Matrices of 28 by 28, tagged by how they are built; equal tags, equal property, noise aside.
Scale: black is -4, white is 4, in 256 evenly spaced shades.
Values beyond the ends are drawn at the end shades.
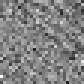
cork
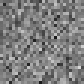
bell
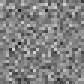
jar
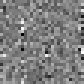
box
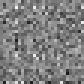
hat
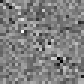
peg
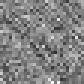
cork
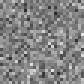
bell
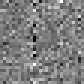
box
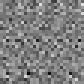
jar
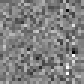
box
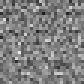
jar
